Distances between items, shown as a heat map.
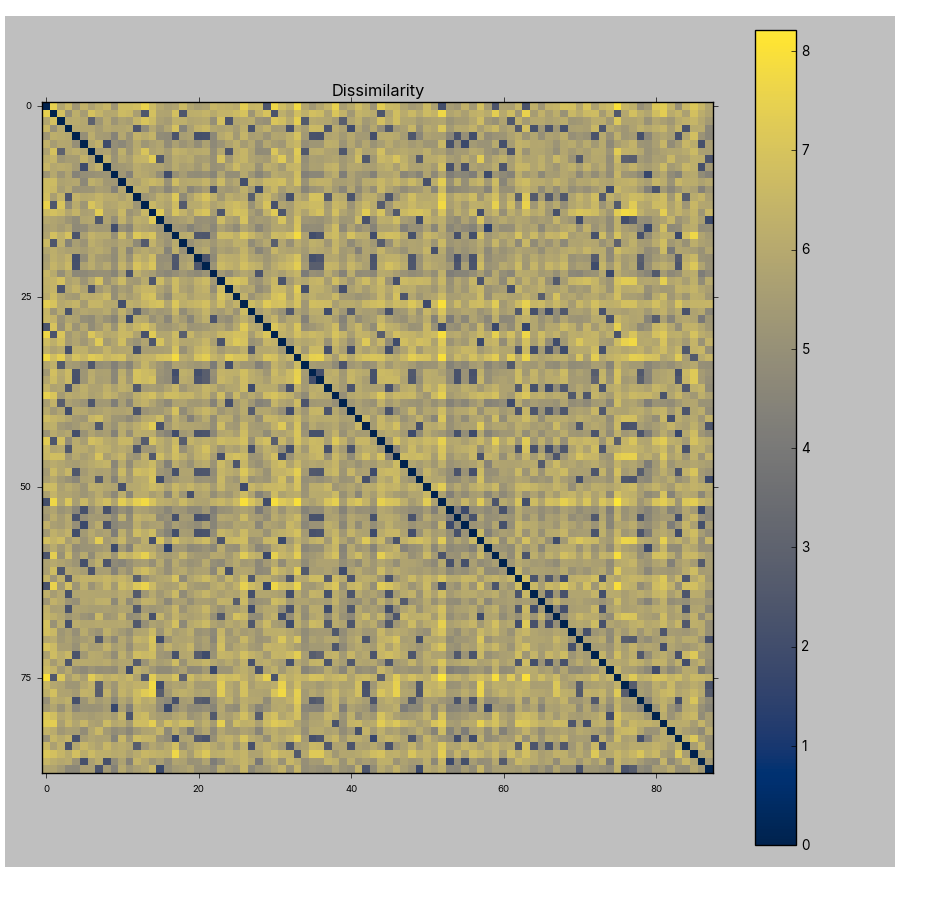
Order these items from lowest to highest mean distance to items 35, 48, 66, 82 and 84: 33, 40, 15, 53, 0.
40, 53, 15, 0, 33
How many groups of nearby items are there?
16
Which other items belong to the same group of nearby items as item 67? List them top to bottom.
14, 23, 31, 46, 57
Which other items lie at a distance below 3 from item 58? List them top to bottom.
9, 16, 79
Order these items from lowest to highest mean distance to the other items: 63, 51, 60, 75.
60, 51, 63, 75
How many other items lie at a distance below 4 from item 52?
4
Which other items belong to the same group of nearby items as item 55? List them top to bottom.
5, 8, 53, 60, 86
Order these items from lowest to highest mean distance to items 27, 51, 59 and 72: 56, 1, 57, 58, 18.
56, 58, 18, 57, 1
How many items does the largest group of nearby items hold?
13
